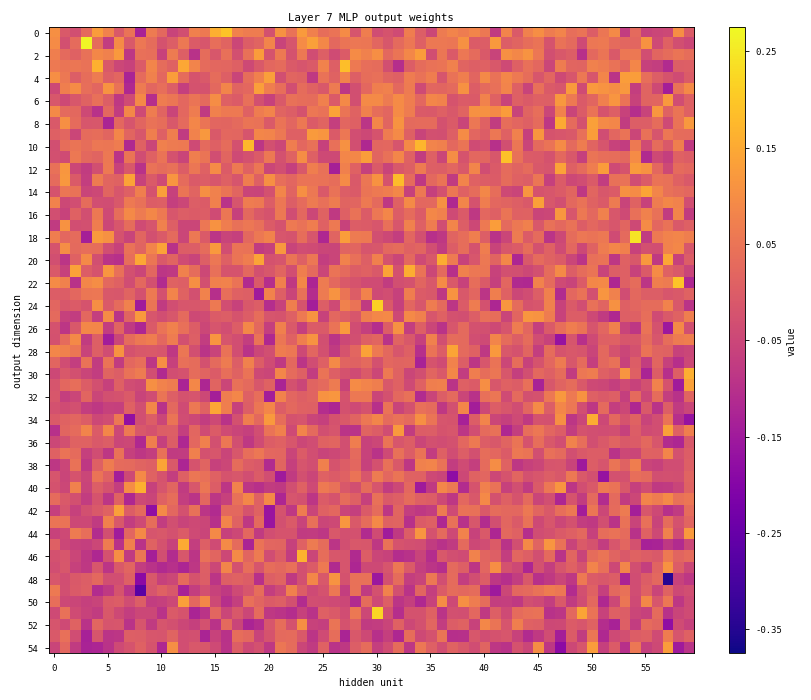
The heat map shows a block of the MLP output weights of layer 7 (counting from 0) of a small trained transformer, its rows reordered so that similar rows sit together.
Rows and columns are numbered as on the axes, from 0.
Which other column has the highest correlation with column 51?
37
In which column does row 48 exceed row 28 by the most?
26
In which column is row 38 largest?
10
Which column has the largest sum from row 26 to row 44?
59
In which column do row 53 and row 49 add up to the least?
8
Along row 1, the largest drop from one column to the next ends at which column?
4
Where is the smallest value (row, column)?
48, 57
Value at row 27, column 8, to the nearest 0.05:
0.05
